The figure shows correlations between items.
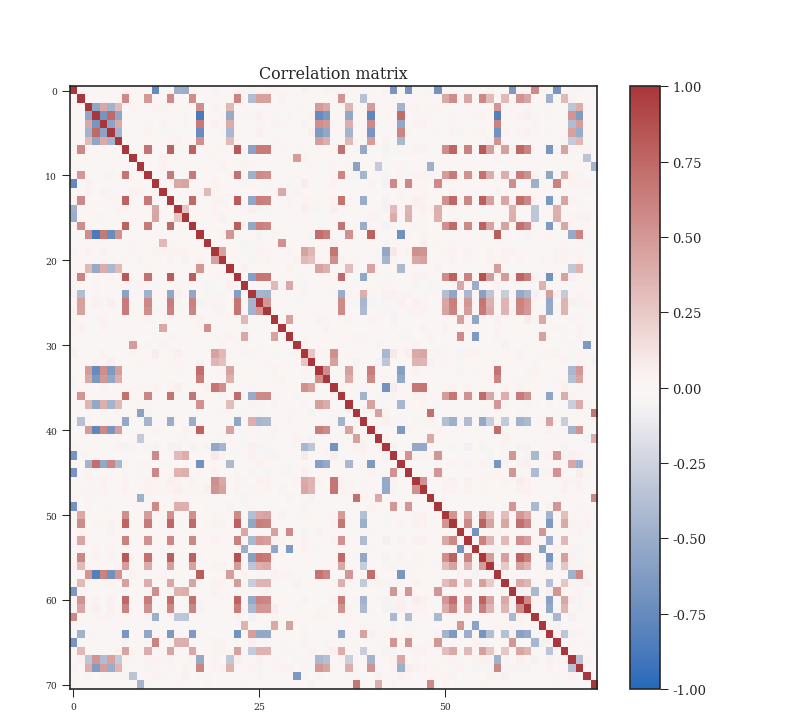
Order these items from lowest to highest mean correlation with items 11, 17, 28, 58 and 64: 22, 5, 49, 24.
5, 22, 24, 49
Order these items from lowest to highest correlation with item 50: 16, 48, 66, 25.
48, 66, 25, 16
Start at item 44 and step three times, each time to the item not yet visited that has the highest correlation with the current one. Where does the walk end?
67
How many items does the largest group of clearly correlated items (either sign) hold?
21
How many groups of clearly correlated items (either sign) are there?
8
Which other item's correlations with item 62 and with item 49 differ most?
0
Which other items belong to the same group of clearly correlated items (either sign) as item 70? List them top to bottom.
9, 38, 41, 48
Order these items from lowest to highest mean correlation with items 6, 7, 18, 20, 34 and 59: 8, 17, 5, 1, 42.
5, 42, 8, 1, 17
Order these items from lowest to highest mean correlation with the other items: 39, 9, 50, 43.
39, 9, 43, 50
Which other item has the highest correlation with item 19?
35
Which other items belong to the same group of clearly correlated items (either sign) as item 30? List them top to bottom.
8, 69
